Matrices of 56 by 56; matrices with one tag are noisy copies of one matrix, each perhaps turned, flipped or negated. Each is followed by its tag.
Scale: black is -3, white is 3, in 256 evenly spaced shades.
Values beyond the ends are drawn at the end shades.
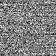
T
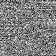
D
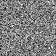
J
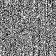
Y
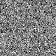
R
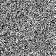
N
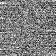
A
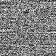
A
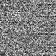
T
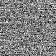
Y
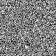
J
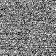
Y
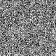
N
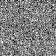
N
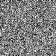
N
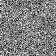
N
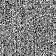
T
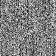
D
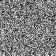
N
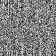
Y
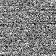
A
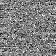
Y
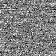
Y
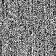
A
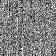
Y
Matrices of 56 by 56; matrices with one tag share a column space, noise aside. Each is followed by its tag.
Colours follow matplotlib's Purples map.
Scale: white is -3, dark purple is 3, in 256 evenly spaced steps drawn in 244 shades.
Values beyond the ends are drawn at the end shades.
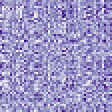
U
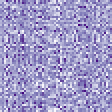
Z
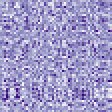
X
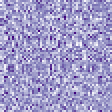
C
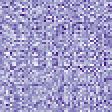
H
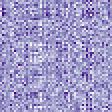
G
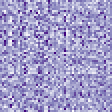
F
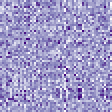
X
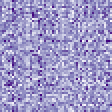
U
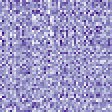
F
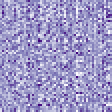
U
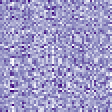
Z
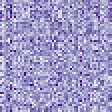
U
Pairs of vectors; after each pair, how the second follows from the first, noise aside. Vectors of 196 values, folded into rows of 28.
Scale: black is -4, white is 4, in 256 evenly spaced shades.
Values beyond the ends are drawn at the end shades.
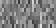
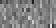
negated, partly zeroed.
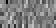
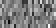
reversed, negated.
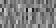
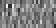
wrapped around, negated.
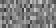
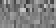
reversed, partly zeroed.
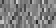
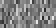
negated.
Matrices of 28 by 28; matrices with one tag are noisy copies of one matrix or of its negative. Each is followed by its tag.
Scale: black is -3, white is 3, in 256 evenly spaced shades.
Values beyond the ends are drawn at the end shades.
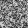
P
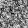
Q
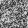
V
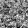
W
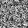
P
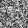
Q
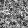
W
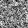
P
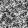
V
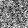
Q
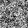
V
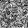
V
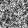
V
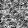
W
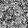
V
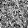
Q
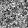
V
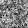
V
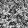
W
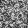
Q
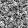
P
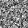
P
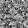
W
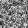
P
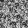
W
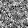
P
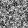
P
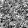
W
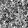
V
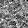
W
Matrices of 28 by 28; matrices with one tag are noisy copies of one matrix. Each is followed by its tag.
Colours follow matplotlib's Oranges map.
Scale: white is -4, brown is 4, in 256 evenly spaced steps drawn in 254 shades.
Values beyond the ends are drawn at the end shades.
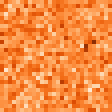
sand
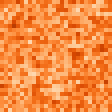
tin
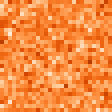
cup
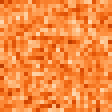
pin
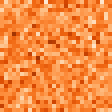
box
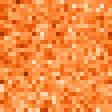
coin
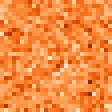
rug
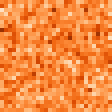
box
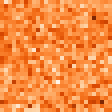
coin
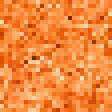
coin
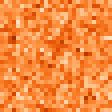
box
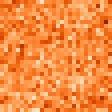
coin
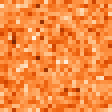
box
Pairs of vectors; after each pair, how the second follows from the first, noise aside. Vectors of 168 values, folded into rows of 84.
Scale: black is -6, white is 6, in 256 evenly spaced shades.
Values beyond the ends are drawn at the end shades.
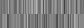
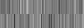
reversed, negated, partly zeroed.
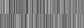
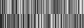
wrapped around, scaled up.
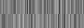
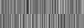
sign-scrambled.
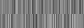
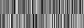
scaled up.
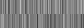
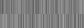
reversed, shrunk.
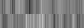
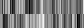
scaled up.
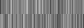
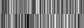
wrapped around, scaled up.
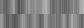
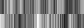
reversed, scaled up.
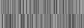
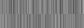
reversed, shrunk.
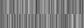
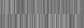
reversed, shrunk.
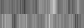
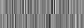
sign-scrambled.
